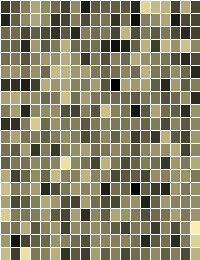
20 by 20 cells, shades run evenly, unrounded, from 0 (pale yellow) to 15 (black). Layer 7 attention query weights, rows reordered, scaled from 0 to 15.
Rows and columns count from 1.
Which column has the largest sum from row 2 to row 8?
12
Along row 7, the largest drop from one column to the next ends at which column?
13
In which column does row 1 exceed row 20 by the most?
1
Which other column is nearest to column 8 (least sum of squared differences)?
10
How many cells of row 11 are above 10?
4
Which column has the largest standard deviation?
20
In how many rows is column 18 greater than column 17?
10
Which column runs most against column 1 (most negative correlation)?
15
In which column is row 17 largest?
9
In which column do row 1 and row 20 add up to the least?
3
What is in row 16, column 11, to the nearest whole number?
10
